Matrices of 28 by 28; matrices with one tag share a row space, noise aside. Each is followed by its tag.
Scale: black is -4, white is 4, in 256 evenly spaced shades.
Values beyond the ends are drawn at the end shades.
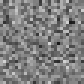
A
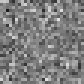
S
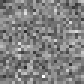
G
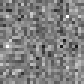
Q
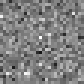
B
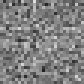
G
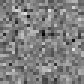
S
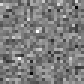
Q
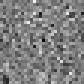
A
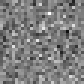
A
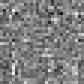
S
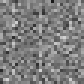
A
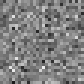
S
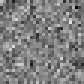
Q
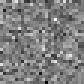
B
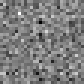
A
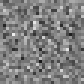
A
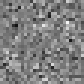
A
